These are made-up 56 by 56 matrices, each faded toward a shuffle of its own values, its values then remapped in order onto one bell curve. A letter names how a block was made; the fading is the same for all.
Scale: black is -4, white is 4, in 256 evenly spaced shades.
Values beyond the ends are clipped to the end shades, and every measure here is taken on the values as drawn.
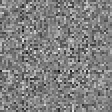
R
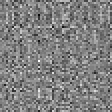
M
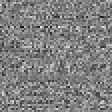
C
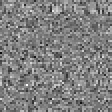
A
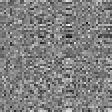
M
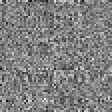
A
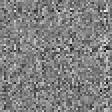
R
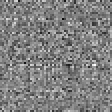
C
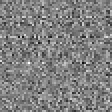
C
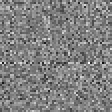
A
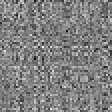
M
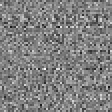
A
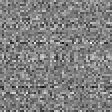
C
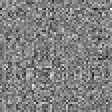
A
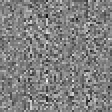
R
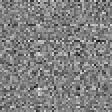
C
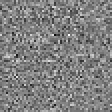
A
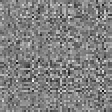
M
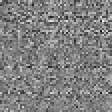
C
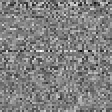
C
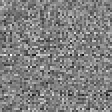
C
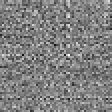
C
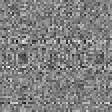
C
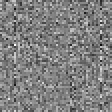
R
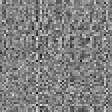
M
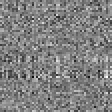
C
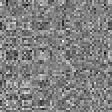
M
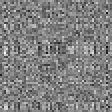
M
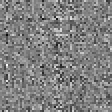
R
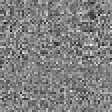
A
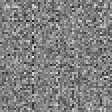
R
